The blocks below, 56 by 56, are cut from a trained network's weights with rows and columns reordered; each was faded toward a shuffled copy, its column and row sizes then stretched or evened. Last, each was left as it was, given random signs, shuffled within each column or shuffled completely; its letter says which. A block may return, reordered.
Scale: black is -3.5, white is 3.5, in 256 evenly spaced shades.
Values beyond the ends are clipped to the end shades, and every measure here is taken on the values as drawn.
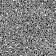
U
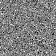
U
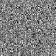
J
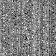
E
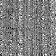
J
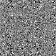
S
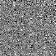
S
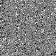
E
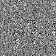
S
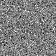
U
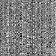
J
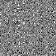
S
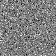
U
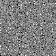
E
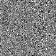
E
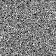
U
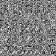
J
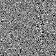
E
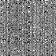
J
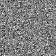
E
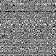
J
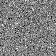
U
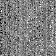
E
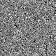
U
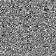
S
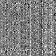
J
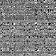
J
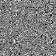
S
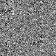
S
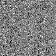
E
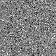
U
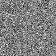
E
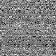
J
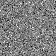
U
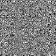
S
